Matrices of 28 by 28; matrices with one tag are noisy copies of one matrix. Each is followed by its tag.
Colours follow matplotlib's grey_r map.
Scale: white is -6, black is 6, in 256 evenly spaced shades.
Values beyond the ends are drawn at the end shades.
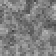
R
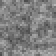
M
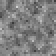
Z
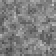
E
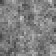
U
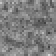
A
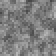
R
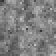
U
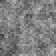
U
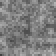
M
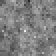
U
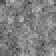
U
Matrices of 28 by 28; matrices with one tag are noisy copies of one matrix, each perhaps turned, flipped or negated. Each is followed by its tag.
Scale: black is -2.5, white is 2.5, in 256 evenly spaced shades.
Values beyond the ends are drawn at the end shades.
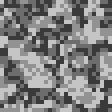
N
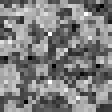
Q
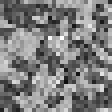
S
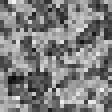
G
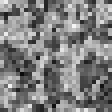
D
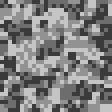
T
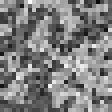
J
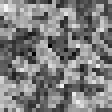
S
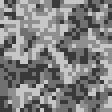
J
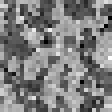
Q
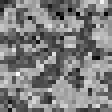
Q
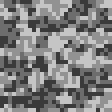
Q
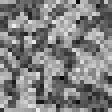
S
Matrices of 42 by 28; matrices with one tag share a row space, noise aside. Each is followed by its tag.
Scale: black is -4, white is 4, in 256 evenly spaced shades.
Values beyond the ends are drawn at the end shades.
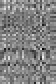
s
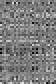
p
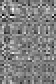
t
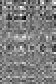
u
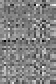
s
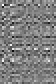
t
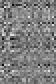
t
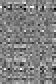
u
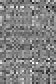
p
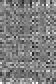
p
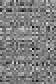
p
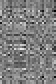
u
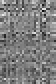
s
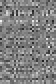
p
